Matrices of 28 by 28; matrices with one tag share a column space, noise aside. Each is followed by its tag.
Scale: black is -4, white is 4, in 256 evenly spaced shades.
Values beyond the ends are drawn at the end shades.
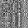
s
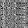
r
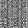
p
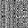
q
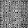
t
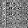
r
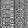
p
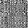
s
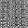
p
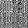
s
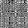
s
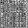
s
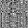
s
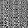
p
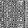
t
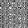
r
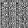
r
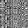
r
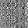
r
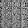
r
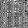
s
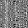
t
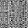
t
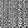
p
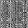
t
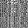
s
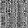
s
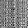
p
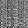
p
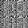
q
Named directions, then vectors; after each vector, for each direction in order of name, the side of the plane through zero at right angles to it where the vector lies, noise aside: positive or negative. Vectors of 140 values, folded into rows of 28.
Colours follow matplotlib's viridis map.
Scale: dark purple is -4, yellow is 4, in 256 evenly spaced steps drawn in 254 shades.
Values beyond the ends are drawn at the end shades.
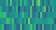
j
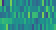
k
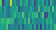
positive, positive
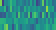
negative, positive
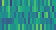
negative, negative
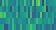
positive, negative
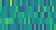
positive, positive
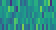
negative, negative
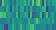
positive, negative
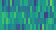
positive, positive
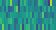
positive, positive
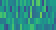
positive, negative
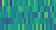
negative, negative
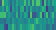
positive, negative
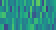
positive, negative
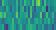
positive, negative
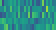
negative, positive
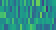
positive, negative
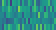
negative, negative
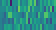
negative, negative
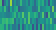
positive, positive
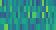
negative, positive
